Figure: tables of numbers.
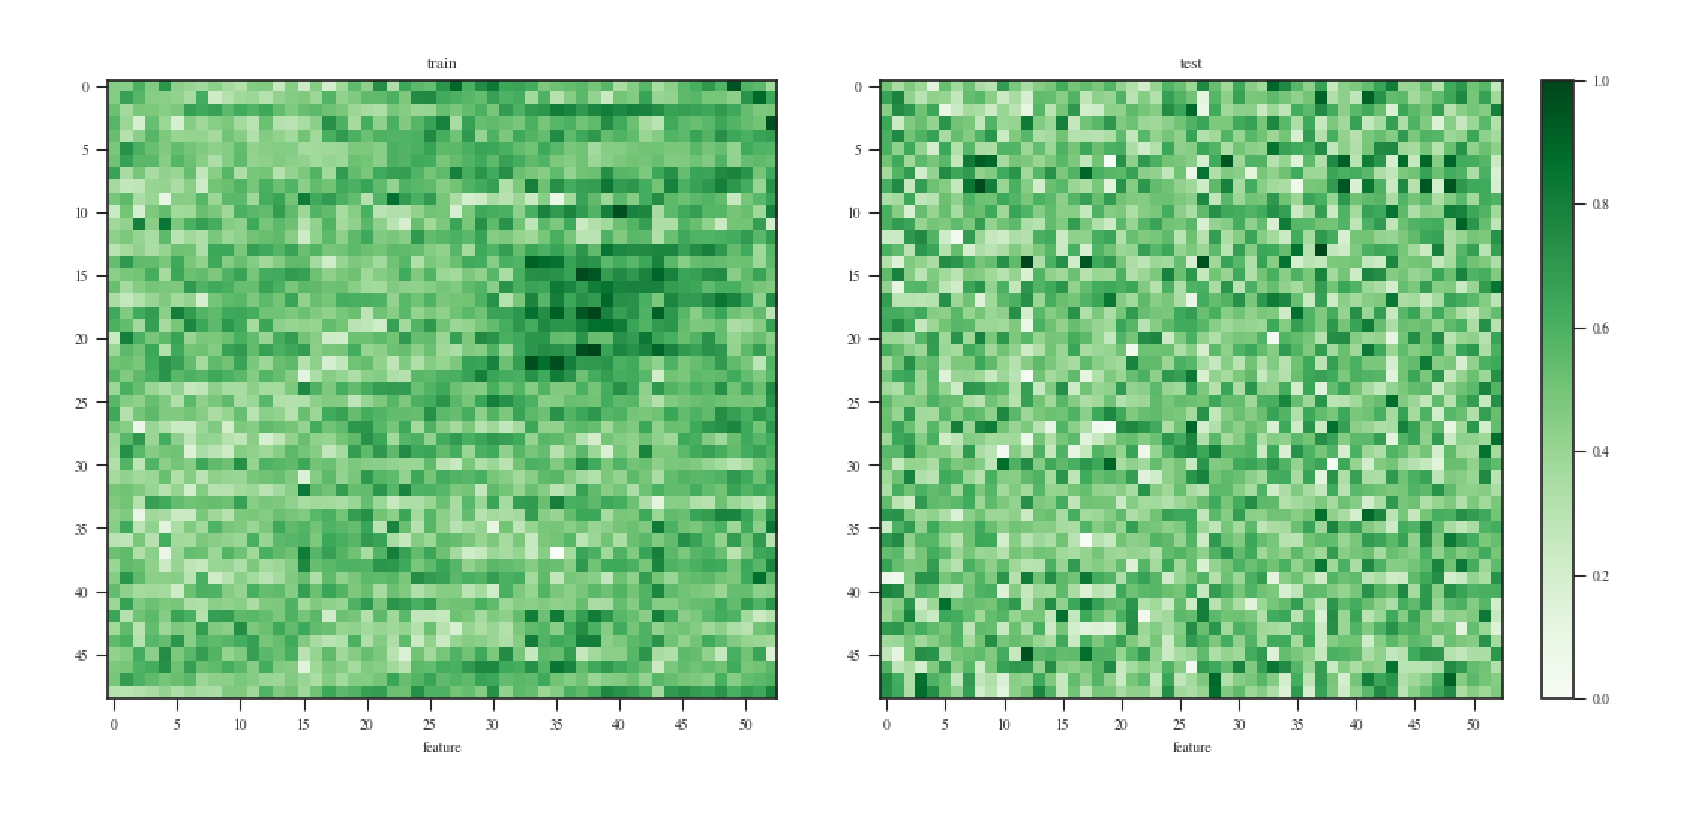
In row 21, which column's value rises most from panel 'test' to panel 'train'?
38
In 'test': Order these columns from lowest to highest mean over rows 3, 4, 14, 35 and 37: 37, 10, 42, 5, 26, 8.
37, 42, 10, 8, 26, 5
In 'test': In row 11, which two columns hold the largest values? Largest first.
49, 34
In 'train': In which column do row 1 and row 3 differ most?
39
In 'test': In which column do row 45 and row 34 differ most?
12
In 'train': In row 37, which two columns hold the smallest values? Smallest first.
35, 4
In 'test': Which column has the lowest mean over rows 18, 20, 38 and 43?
19
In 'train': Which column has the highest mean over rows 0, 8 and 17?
49
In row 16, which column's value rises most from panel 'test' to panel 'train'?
43
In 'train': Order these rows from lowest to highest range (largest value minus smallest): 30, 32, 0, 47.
47, 30, 32, 0
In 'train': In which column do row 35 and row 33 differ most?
43
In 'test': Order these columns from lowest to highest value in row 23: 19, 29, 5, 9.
5, 9, 29, 19
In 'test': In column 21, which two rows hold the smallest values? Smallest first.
21, 38
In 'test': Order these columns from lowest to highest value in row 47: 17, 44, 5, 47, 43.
44, 17, 5, 47, 43
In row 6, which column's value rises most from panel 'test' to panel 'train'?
19
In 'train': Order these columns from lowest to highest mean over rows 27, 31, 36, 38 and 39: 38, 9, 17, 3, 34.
9, 3, 38, 34, 17
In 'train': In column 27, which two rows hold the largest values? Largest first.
0, 7
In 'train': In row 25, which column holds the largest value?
30
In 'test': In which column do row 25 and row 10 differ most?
48
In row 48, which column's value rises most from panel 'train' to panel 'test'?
3
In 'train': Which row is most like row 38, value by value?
24
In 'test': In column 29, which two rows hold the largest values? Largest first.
6, 8
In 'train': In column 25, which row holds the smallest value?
42
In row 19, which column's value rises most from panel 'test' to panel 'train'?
12
